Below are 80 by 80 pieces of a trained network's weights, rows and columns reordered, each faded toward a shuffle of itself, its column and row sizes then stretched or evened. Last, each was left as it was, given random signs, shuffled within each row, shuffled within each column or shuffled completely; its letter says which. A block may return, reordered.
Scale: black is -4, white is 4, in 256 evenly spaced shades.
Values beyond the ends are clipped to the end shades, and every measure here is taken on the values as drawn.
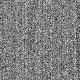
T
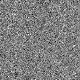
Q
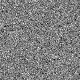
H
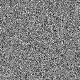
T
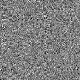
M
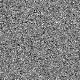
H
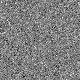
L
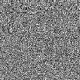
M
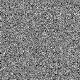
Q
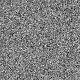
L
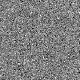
T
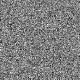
Q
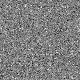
H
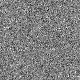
H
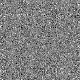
M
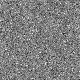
L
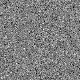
T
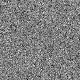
T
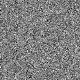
T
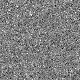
L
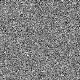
Q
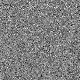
H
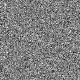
T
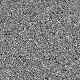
H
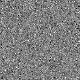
Q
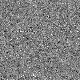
H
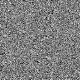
Q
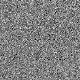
Q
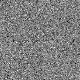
H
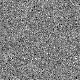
Q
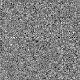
M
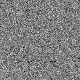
H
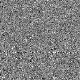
Q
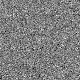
H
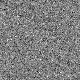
L
